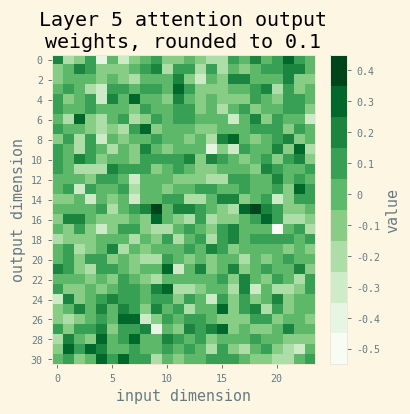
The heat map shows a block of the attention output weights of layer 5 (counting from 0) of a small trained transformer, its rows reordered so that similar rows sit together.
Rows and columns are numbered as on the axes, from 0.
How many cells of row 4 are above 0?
8
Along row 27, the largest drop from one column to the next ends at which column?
9
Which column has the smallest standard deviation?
23
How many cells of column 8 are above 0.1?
4
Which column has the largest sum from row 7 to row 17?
19
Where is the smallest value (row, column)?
17, 20
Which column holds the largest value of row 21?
10
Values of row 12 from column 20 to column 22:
0.2 0 0.1
